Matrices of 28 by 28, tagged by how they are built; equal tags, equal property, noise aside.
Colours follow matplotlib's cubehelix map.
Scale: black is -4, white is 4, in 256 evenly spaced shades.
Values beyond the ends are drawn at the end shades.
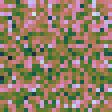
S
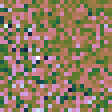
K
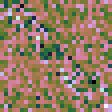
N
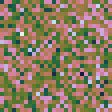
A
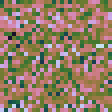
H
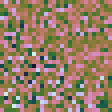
K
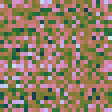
S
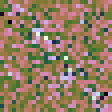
N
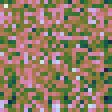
S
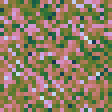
A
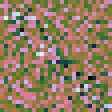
N
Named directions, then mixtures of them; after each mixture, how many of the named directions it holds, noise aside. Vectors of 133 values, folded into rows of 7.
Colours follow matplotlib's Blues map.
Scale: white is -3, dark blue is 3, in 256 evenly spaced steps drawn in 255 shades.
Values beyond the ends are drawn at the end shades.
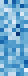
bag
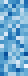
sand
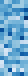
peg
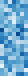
two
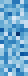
three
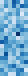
two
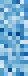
three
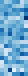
one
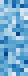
three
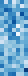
one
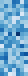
three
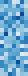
three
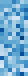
two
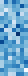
one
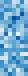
three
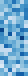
two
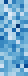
two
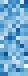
one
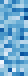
one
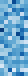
two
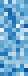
three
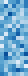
one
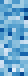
one
